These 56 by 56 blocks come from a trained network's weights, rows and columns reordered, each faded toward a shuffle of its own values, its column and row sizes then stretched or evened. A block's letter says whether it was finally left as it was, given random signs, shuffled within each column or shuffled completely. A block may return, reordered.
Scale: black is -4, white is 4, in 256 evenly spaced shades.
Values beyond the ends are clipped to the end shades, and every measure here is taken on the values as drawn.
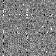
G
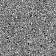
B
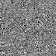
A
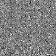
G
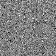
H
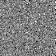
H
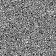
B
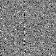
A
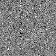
A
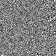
H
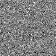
A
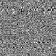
G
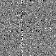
A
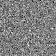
B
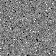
B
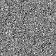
H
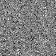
H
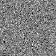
H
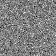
B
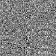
G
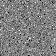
B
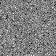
B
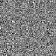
G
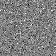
B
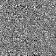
A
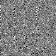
H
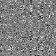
G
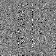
A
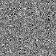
A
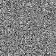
H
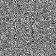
A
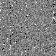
H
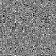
G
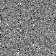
H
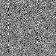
H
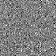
G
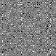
G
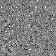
G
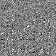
A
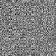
G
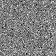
B
